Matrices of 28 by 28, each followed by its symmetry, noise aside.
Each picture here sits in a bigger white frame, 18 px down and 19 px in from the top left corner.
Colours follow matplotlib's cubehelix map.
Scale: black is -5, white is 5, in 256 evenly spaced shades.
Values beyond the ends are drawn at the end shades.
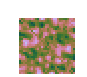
same after a half turn.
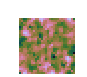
same after a half turn.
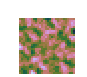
antisymmetric.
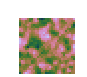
antisymmetric.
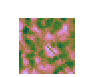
no symmetry.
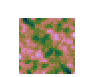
same after a half turn.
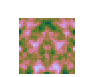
mirrored left to right.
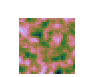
no symmetry.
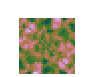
same after a half turn.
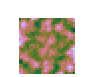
same after a half turn.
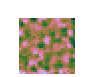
antisymmetric.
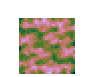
same after a half turn.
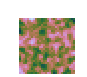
antisymmetric.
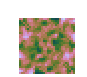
same after a half turn.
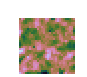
no symmetry.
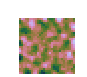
antisymmetric.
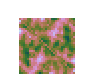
same after a half turn.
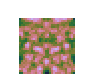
mirrored left to right.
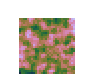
antisymmetric.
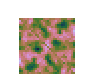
same after a half turn.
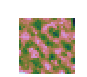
antisymmetric.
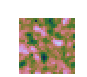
antisymmetric.
